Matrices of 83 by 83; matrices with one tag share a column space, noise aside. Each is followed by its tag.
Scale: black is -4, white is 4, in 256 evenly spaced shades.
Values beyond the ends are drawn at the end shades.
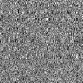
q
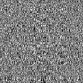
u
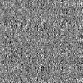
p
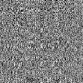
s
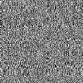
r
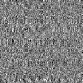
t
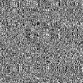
p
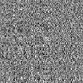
u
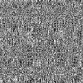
t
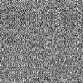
s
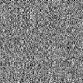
s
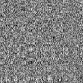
u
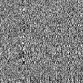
u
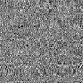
r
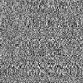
r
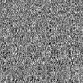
u
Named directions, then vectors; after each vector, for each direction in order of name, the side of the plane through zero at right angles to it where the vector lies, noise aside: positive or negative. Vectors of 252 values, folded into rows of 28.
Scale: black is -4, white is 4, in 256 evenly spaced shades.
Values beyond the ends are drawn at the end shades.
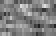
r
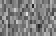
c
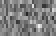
negative, negative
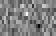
positive, positive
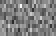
negative, positive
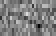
positive, positive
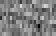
positive, positive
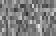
negative, negative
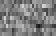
positive, positive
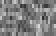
negative, negative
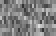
negative, negative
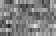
positive, negative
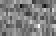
negative, negative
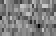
positive, positive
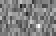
negative, negative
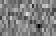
positive, positive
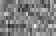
positive, negative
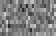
positive, negative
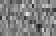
positive, positive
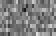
positive, negative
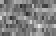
negative, negative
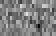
positive, positive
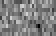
positive, positive
